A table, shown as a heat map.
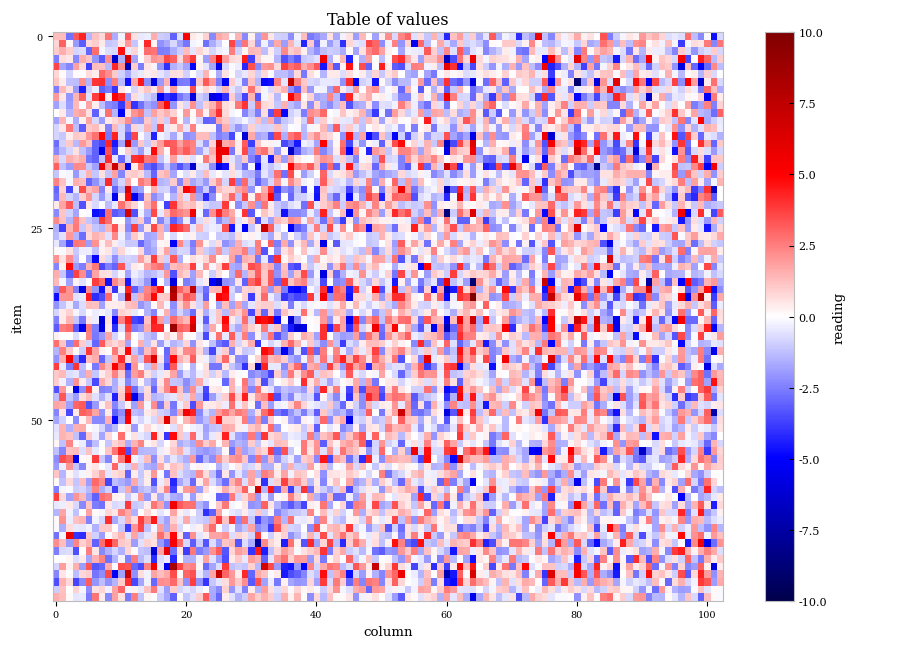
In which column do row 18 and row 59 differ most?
31
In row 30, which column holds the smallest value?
56
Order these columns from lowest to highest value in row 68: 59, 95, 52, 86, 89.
59, 52, 95, 86, 89
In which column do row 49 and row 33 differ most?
18
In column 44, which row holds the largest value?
42
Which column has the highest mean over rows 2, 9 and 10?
25
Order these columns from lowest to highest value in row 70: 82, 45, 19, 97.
45, 97, 82, 19
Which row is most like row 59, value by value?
9
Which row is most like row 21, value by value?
47
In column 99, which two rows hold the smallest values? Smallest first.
6, 4
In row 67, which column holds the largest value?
17
